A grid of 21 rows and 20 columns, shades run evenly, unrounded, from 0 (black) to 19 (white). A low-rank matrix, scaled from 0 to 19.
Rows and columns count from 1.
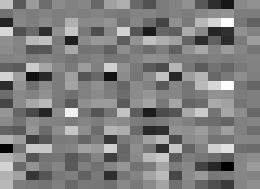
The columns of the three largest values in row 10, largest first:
18, 17, 16
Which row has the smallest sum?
4
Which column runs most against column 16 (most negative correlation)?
20
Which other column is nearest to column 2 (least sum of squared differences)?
11
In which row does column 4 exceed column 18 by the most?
5
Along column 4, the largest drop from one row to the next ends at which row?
13
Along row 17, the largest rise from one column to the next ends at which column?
14
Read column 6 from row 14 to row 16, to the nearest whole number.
9 15 9
